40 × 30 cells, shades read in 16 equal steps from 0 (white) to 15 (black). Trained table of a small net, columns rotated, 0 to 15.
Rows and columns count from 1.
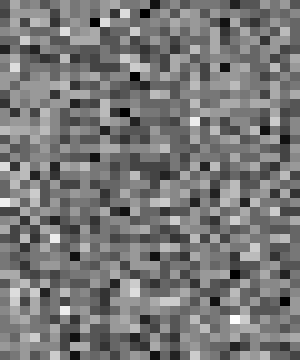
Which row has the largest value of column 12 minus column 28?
24
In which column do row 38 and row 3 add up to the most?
10
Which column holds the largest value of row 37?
16
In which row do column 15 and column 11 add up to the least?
3
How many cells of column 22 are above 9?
9
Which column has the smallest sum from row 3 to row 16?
20
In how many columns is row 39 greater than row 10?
13
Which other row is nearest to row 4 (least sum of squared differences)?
35
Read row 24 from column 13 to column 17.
14 5 9 9 12
